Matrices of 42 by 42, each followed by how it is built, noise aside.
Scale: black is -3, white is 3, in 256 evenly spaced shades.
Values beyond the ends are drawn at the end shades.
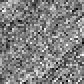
Hankel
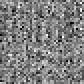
blocks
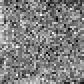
smooth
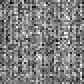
blocks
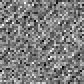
Hankel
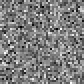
noise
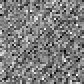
Hankel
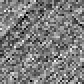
Hankel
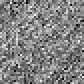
Hankel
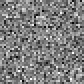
noise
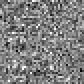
blocks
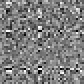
low rank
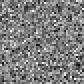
noise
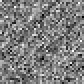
Hankel
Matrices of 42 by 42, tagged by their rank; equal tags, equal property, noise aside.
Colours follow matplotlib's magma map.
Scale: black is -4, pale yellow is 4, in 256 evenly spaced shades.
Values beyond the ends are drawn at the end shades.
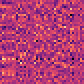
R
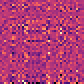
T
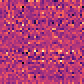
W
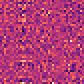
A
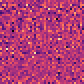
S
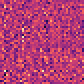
S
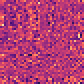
A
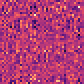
R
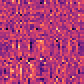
R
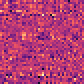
A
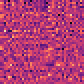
A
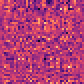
R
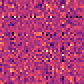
R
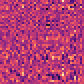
R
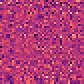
R
